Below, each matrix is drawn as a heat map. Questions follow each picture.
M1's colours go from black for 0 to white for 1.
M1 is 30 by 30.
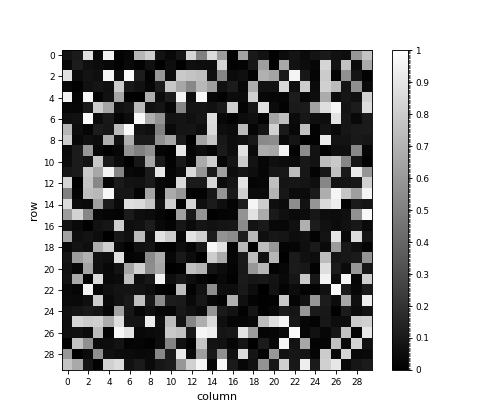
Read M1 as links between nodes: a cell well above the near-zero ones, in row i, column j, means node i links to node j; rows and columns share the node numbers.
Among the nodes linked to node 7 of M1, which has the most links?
node 14
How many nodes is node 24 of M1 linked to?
3
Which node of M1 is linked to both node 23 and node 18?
node 3
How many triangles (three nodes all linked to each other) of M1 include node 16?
0
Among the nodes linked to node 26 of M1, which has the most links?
node 13
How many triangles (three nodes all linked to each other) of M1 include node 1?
8
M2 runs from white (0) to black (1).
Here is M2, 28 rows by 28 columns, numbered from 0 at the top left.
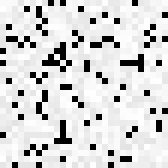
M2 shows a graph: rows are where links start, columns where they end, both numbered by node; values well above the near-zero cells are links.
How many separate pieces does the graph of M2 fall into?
2
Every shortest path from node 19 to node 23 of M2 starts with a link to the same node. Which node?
node 7
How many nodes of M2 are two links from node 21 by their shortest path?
8
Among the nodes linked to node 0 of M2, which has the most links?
node 10
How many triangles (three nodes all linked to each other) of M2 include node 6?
8
